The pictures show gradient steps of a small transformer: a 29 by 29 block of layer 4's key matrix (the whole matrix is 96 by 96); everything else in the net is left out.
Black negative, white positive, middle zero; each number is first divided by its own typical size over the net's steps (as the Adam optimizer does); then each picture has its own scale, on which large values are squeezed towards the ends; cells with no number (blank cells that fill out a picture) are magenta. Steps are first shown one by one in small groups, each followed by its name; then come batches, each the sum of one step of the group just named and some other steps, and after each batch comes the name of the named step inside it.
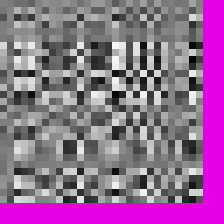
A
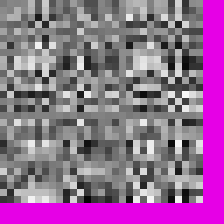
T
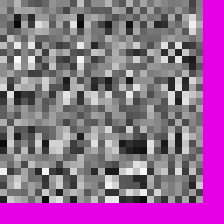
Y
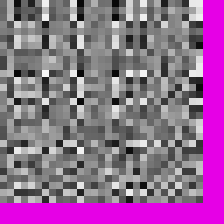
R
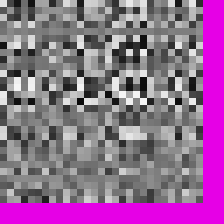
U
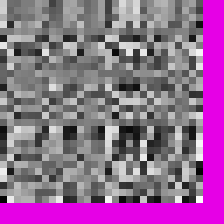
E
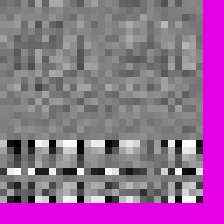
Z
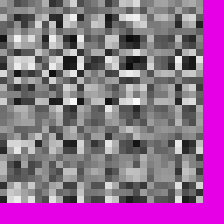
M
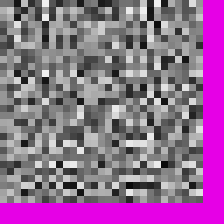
R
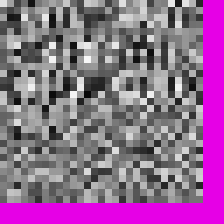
U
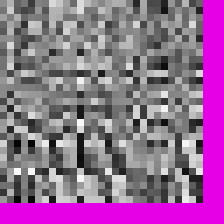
Z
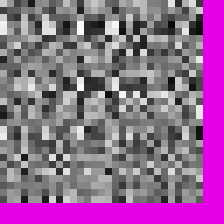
U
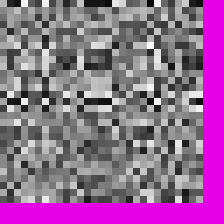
T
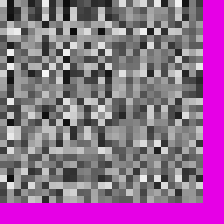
R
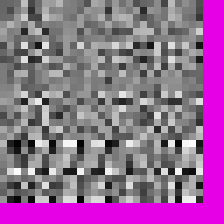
Z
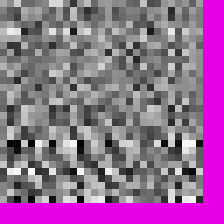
Z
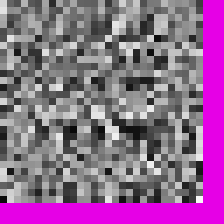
E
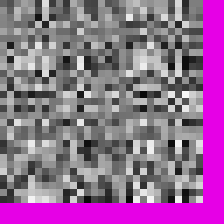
T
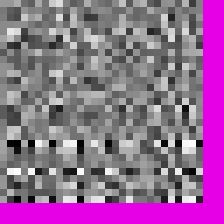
Z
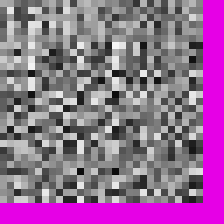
A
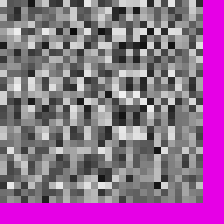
U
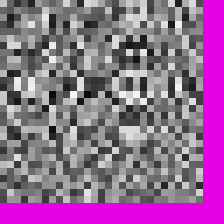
U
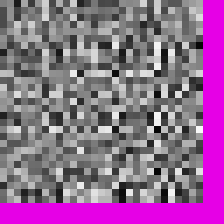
R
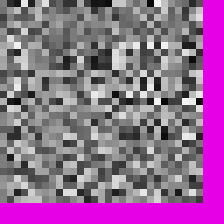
A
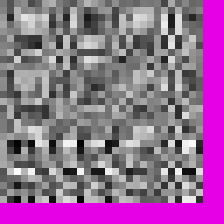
Z
